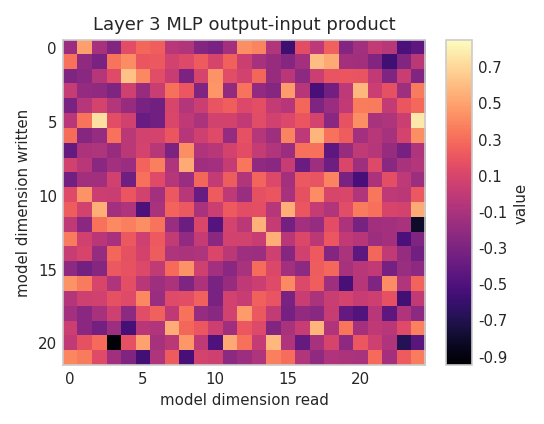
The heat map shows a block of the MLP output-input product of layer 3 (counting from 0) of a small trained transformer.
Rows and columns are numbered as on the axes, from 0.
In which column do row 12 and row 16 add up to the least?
10
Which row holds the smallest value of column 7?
7
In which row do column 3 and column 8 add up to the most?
15
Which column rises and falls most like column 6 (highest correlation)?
5
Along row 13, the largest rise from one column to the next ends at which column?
14
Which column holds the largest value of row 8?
8
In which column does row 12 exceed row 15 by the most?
2
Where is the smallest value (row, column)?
20, 3
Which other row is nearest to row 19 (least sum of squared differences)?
6
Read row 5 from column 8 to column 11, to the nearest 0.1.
0 -0.1 0.1 0.1
